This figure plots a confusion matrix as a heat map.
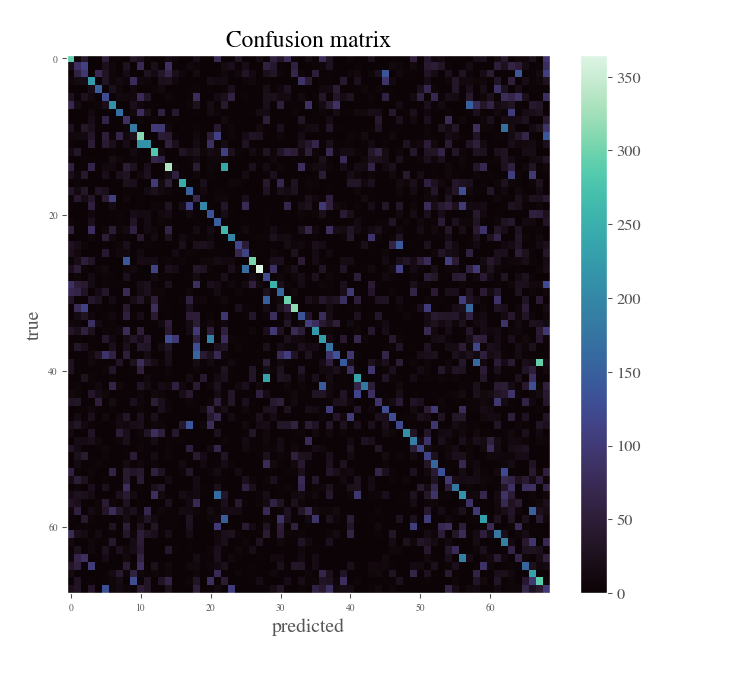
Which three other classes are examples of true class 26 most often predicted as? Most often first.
8, 54, 51
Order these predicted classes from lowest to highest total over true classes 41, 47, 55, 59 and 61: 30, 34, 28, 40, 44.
44, 34, 40, 30, 28
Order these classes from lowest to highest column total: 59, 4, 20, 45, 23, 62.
4, 23, 45, 20, 59, 62
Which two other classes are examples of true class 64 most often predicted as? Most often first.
56, 2
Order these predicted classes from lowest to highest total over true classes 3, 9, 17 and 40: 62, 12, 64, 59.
64, 59, 12, 62
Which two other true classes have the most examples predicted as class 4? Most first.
2, 44
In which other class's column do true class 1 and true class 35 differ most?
18
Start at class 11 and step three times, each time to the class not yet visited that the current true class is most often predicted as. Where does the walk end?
5
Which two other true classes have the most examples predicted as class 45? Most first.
2, 3
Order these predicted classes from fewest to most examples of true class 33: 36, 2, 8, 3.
3, 2, 8, 36
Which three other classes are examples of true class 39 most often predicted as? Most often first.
67, 58, 10
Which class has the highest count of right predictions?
27
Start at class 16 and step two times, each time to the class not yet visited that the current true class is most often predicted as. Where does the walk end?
22
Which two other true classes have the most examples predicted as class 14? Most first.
36, 1
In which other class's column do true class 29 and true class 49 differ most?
68
